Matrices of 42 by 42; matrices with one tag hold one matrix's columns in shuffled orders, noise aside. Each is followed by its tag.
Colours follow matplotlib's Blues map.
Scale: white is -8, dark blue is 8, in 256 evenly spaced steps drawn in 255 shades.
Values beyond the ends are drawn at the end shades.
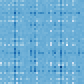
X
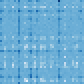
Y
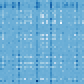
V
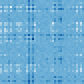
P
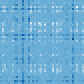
P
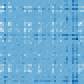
P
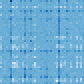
Y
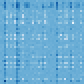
V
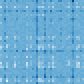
Y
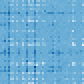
X
